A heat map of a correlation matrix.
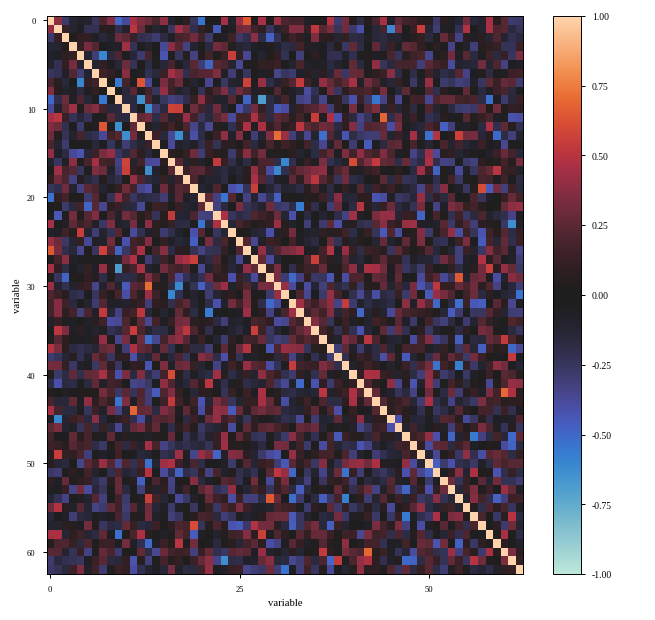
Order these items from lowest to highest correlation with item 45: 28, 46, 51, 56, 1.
1, 46, 56, 51, 28
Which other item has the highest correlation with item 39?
32
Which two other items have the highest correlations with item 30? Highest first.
13, 51
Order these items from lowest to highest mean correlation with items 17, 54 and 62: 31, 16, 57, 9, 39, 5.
31, 39, 5, 9, 57, 16
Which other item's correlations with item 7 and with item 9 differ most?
12
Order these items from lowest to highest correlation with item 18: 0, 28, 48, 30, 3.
3, 48, 30, 0, 28
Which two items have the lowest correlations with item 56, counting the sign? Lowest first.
47, 32
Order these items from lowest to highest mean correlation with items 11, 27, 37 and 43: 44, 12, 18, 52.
52, 12, 18, 44
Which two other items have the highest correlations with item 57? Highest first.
19, 27
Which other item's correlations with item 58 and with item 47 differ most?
28
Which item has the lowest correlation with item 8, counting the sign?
34
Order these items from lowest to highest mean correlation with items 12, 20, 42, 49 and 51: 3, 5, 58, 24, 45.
45, 5, 3, 24, 58
